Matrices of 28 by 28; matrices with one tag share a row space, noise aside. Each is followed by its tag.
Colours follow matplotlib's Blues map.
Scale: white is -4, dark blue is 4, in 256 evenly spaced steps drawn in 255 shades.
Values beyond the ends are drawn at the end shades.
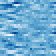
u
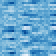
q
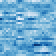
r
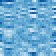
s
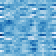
s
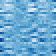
s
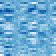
s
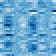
s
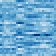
r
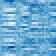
q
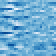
u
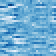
u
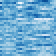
r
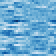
u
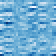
s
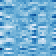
s
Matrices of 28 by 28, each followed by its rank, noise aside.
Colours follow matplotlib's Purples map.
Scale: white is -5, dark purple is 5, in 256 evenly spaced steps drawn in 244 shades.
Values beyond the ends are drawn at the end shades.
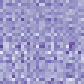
four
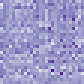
six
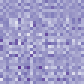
four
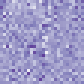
six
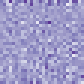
six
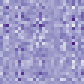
four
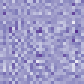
four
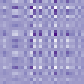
one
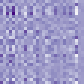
two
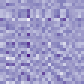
three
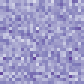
six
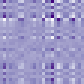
one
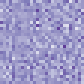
six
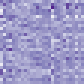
four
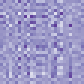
three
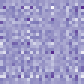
three
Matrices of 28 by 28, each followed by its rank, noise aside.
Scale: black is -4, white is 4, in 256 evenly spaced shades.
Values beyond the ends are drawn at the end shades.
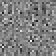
six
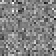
six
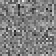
six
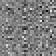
four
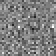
six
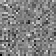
eight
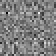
four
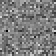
six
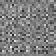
four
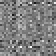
four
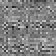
four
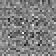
five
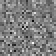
seven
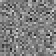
eight
